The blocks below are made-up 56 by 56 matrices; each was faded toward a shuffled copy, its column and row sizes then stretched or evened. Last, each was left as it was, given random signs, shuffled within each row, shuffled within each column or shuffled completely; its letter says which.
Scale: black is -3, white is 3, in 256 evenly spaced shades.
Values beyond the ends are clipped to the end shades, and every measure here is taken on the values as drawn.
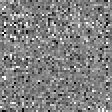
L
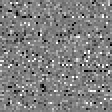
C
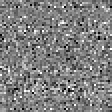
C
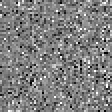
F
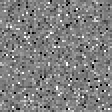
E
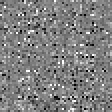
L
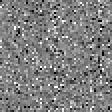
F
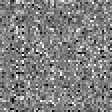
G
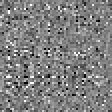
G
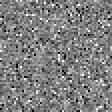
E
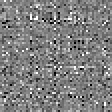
G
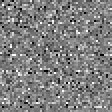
C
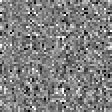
G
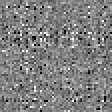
G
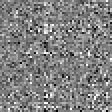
L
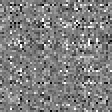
G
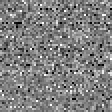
C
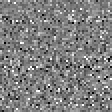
C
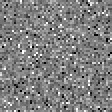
E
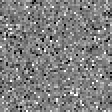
E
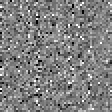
F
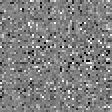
G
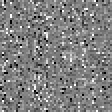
F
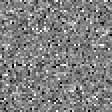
C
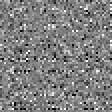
G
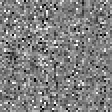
F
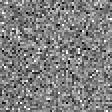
E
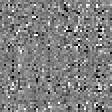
G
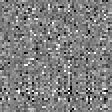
G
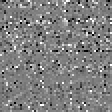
C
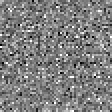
C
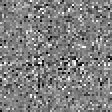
L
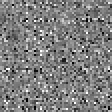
L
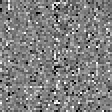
F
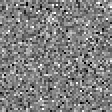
E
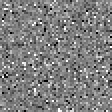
E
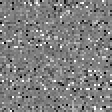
C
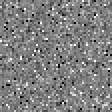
E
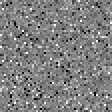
E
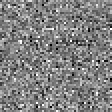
L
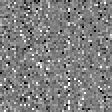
F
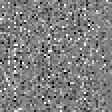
F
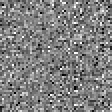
F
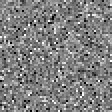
E
